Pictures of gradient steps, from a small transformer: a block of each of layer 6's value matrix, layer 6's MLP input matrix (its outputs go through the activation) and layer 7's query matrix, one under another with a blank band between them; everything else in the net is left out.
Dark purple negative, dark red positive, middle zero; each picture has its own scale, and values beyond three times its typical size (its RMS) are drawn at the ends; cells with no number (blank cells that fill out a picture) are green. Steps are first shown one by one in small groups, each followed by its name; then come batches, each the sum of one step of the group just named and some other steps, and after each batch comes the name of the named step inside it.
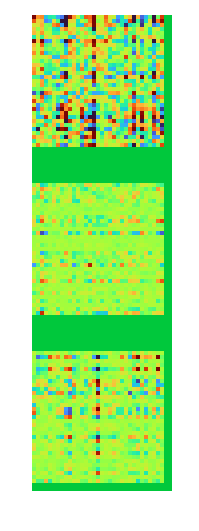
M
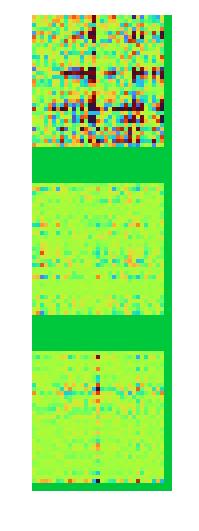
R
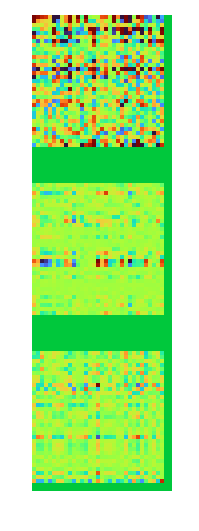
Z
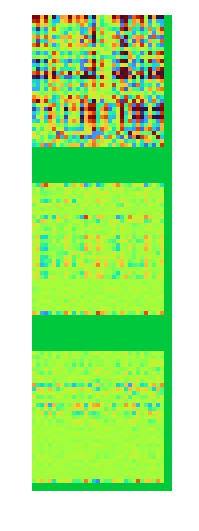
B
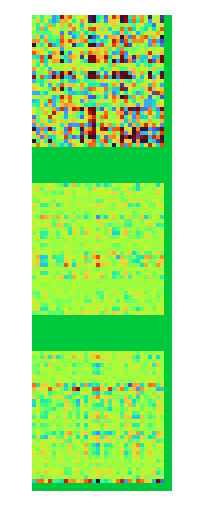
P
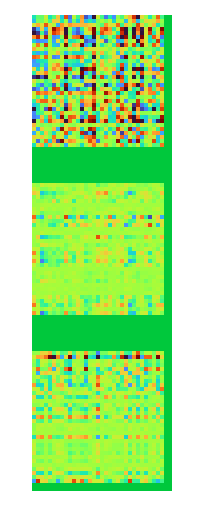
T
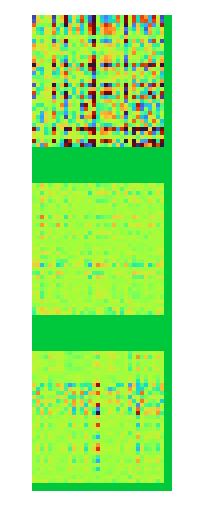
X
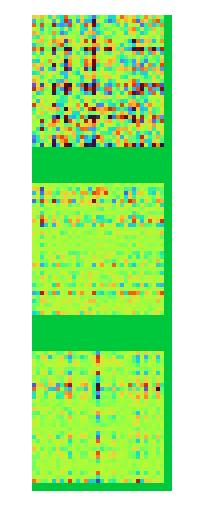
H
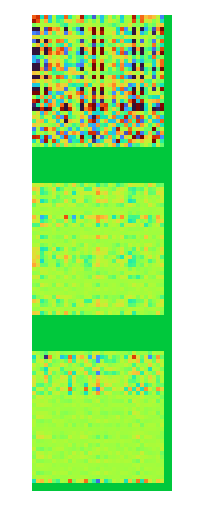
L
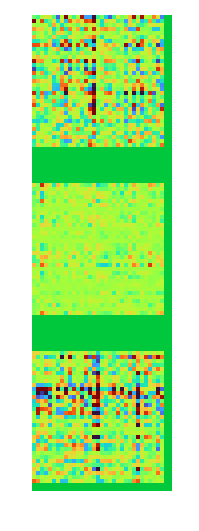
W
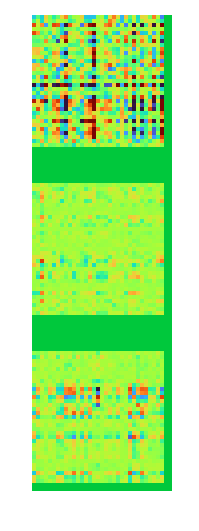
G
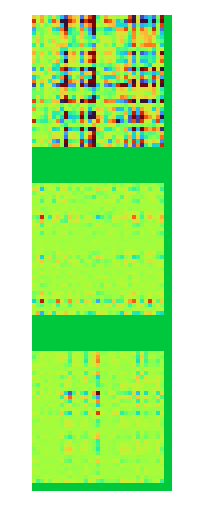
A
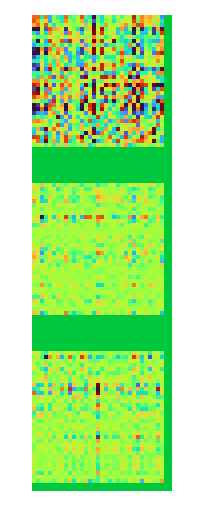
L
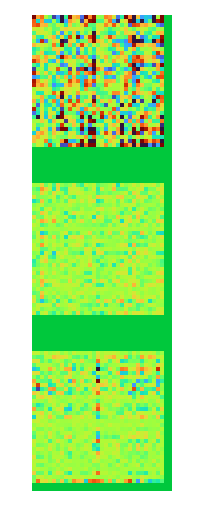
M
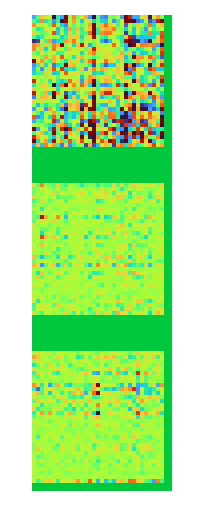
X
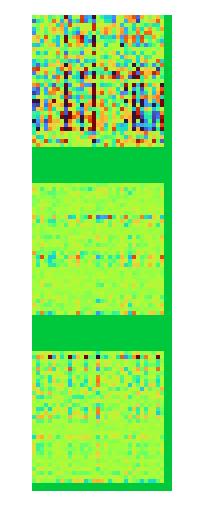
T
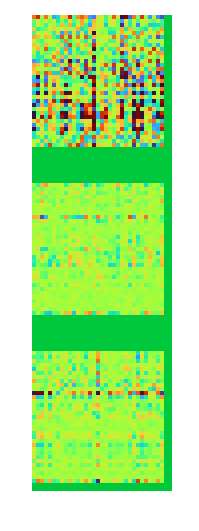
B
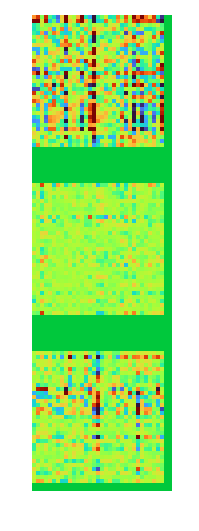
W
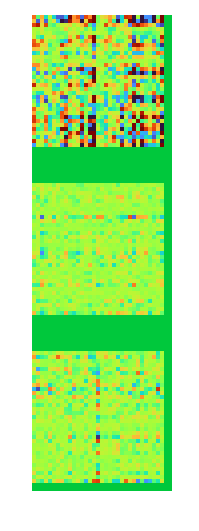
M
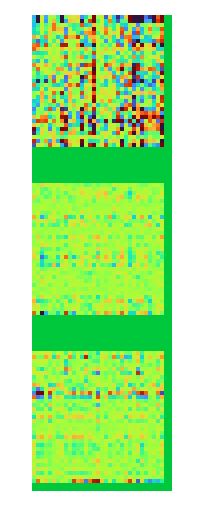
T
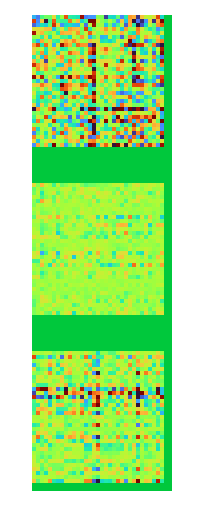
W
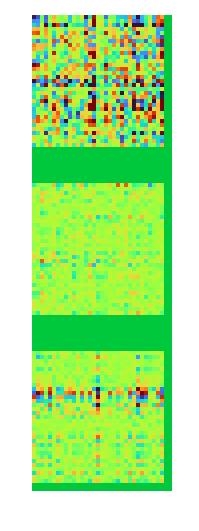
G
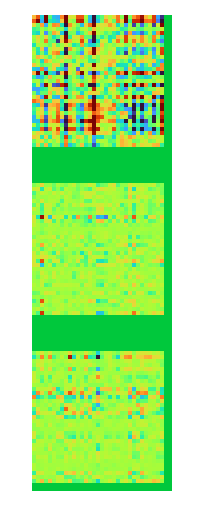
G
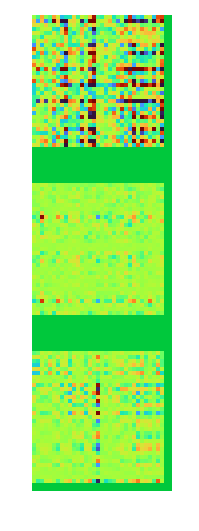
A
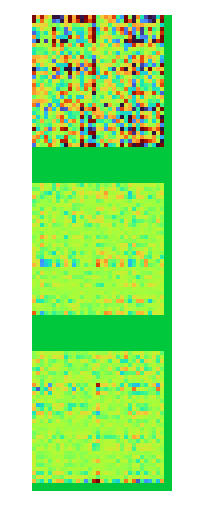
Z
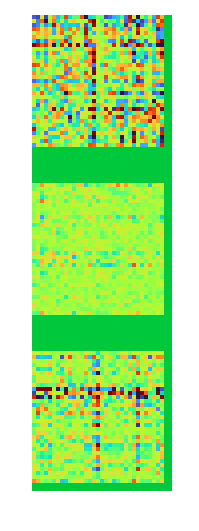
W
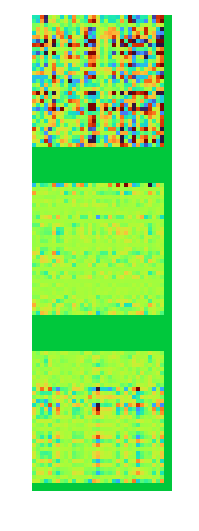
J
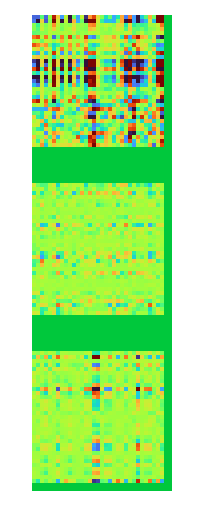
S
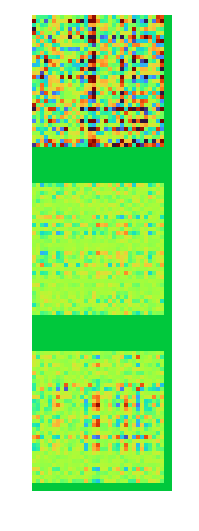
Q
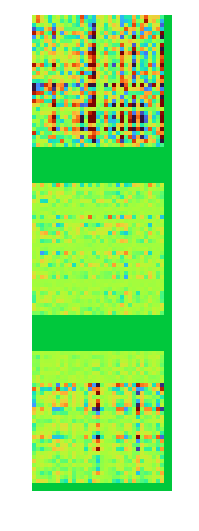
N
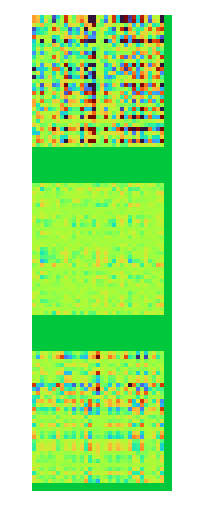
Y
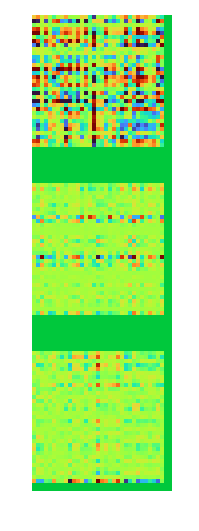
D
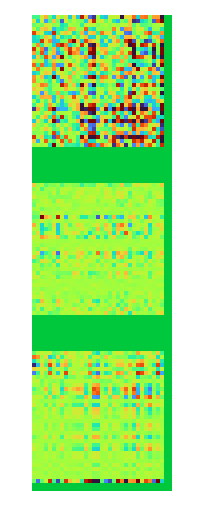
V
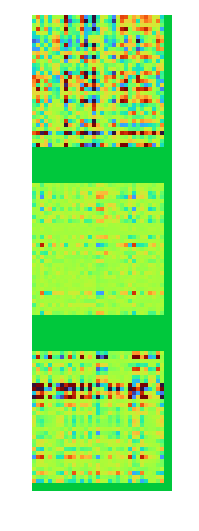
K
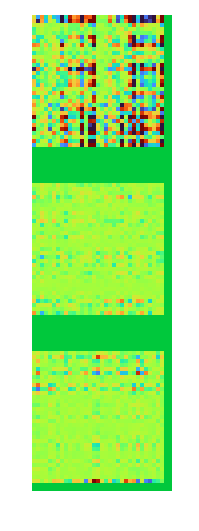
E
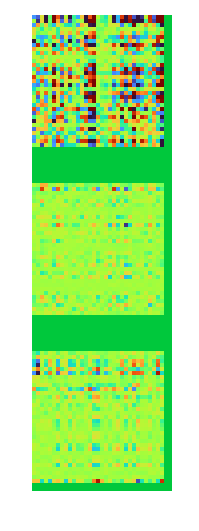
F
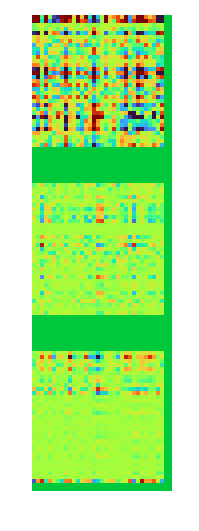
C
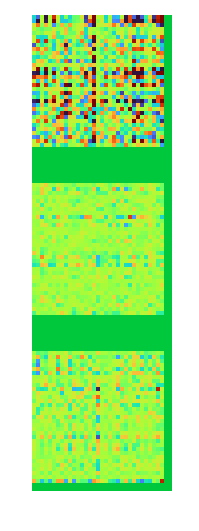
F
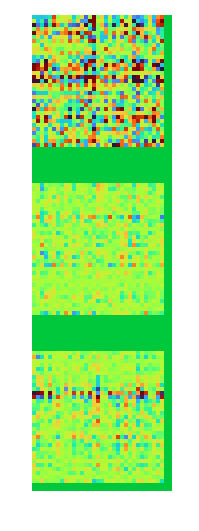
Q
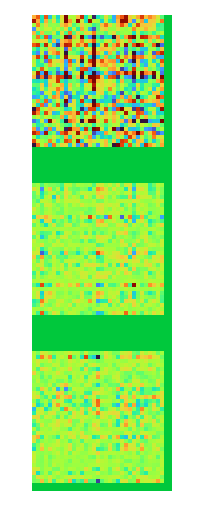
Q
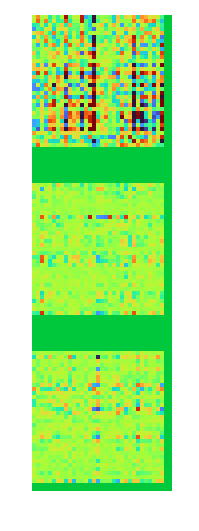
N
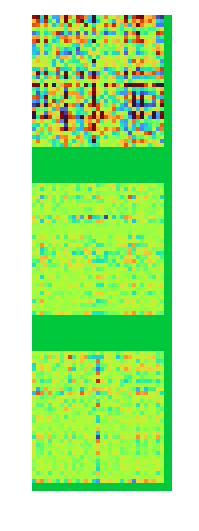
C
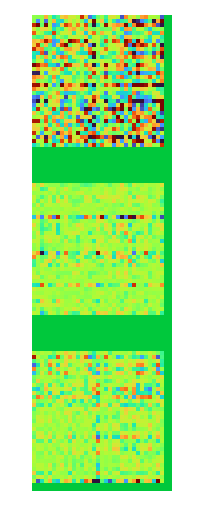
V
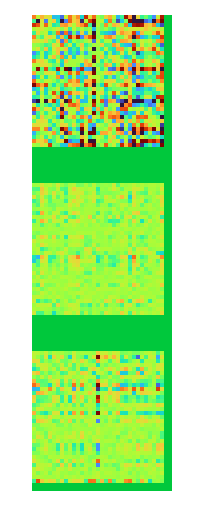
E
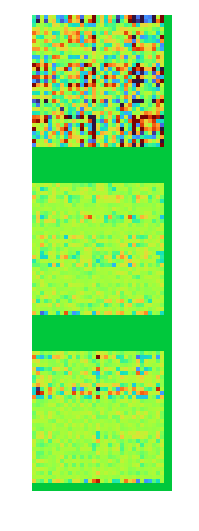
E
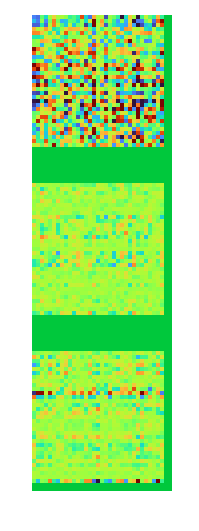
V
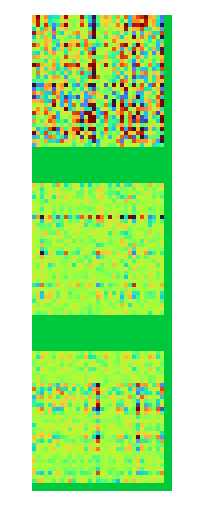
N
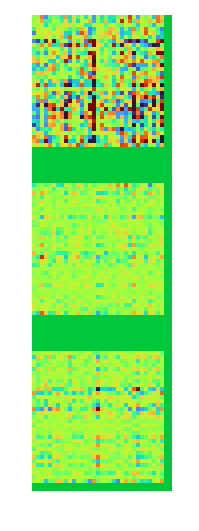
J
